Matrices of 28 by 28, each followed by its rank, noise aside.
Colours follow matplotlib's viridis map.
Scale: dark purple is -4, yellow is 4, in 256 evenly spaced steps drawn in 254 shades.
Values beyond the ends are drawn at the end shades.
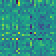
three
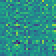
five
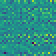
four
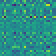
two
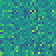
six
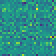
five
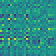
two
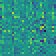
five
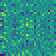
three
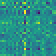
two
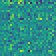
five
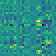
three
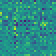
five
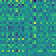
two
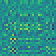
two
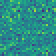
six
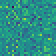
five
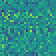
six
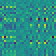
two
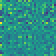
five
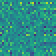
three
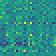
three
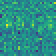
five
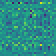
four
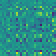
two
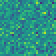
six
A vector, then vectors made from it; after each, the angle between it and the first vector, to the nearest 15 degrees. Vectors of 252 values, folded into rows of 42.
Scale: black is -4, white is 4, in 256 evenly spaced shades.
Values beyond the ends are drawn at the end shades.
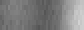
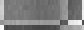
75 degrees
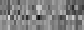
105 degrees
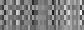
75 degrees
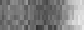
15 degrees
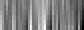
120 degrees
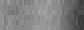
165 degrees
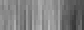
150 degrees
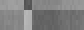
90 degrees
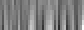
90 degrees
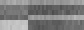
90 degrees
